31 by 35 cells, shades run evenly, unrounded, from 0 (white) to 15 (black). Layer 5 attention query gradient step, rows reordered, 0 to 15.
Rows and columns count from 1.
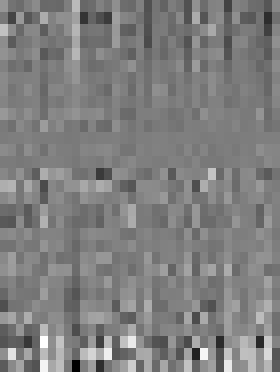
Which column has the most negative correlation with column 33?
25
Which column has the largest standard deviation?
6
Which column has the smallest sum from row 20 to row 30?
34
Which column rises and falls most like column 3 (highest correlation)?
21
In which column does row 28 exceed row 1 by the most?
10
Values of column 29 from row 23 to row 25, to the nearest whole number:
5 7 6
